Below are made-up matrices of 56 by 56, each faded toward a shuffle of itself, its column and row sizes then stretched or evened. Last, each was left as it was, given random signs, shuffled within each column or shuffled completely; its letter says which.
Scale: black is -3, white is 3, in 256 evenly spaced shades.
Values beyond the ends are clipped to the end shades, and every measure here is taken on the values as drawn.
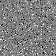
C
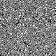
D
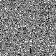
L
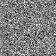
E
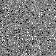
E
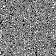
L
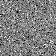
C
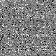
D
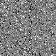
L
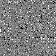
E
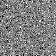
E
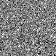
L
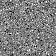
C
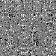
D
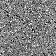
C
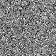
C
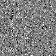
L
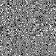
D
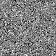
C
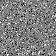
C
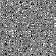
D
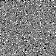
E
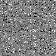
E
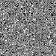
D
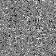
E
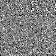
E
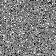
C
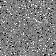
C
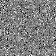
L
